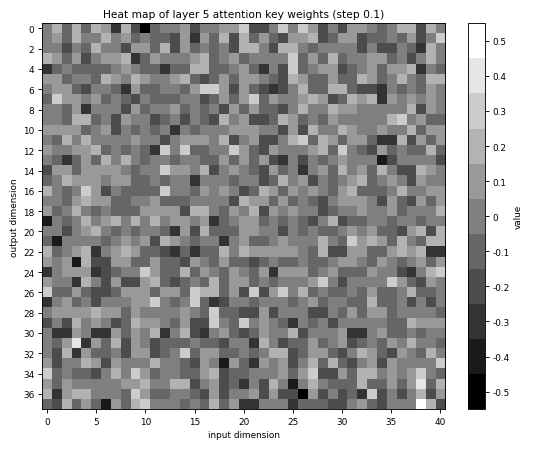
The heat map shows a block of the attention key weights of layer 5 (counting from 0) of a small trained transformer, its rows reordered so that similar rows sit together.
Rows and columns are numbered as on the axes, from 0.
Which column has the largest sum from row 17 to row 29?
4
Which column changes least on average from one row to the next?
31
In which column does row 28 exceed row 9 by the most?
17
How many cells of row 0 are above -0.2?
32
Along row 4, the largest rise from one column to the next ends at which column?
25
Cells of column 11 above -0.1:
21
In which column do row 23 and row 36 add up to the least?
26
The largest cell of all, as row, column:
37, 38
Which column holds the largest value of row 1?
40
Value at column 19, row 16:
0
